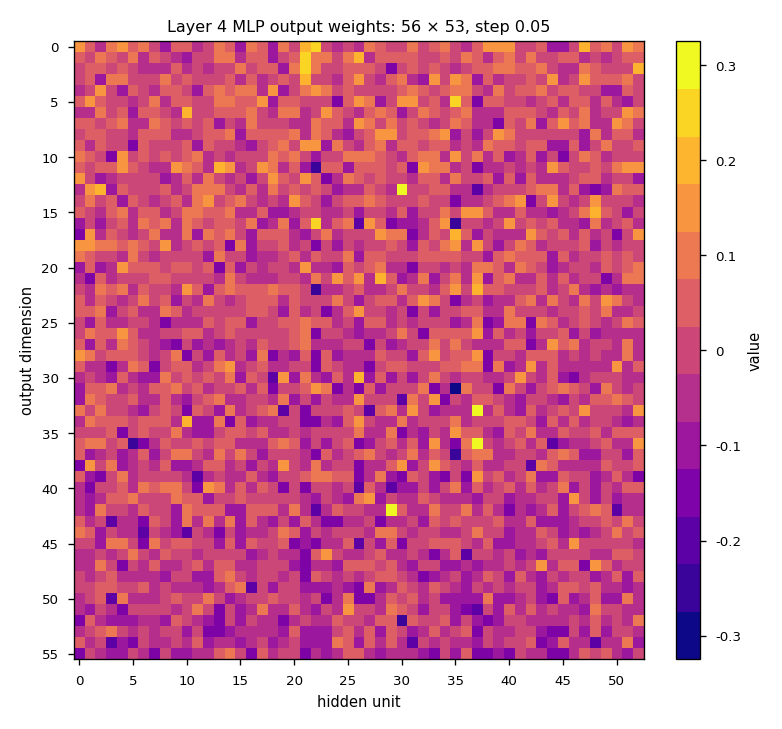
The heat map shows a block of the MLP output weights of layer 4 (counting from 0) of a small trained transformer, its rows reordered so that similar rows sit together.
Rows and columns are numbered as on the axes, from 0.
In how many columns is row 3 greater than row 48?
29
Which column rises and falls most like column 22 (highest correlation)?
40
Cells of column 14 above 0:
28
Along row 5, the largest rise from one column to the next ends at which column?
35
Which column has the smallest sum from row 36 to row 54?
21
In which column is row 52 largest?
52
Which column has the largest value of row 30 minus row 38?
26
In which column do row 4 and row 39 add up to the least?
11
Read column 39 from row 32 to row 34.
0 0.05 0
